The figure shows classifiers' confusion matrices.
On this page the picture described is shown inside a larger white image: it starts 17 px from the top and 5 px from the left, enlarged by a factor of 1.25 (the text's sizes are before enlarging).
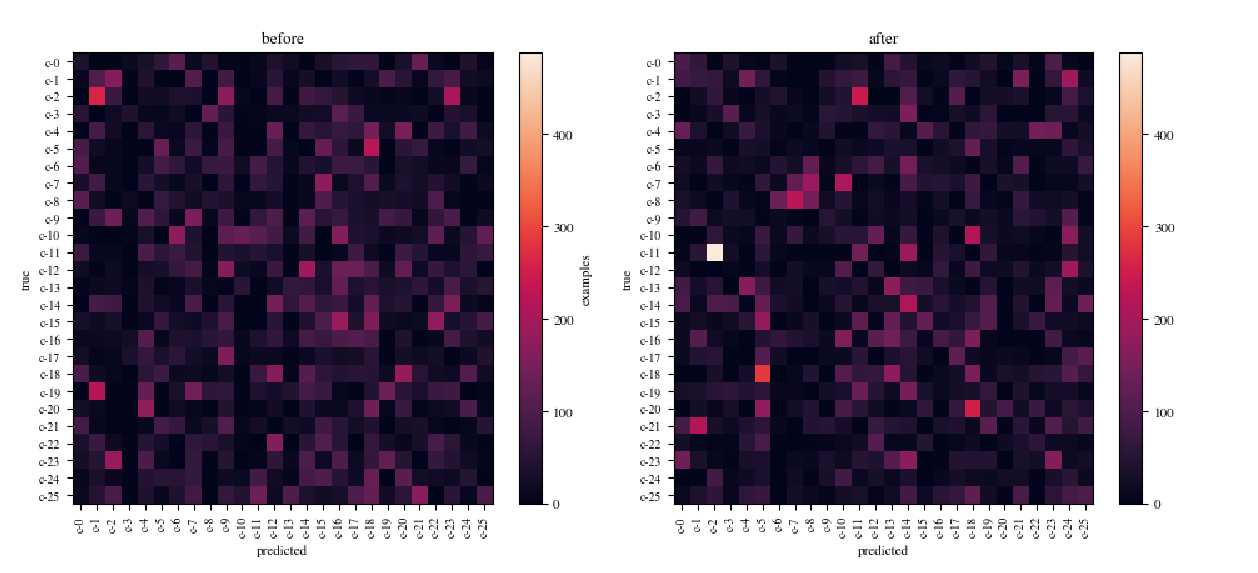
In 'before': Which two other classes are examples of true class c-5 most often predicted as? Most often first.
c-18, c-15
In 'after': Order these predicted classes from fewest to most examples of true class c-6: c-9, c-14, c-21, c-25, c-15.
c-9, c-15, c-25, c-21, c-14
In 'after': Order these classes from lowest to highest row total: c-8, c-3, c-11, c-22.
c-22, c-3, c-8, c-11
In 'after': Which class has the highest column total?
c-14
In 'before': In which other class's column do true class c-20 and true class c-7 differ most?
c-15
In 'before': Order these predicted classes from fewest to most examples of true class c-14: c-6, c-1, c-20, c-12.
c-6, c-20, c-1, c-12
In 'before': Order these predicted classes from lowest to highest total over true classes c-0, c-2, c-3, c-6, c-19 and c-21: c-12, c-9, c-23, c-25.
c-25, c-12, c-23, c-9
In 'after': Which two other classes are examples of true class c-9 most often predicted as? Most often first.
c-24, c-1
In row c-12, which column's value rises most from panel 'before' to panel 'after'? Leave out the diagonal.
c-24
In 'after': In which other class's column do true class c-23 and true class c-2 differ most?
c-11
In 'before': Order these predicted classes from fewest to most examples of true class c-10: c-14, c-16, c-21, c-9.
c-21, c-14, c-9, c-16
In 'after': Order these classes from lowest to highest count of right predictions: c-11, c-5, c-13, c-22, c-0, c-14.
c-5, c-22, c-0, c-11, c-13, c-14
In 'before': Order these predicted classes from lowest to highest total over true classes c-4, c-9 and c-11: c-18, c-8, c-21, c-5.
c-8, c-21, c-5, c-18
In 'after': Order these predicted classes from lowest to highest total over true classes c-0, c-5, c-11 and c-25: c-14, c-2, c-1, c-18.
c-1, c-18, c-14, c-2
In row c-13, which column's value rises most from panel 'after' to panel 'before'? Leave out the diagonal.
c-16
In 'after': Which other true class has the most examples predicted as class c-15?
c-4
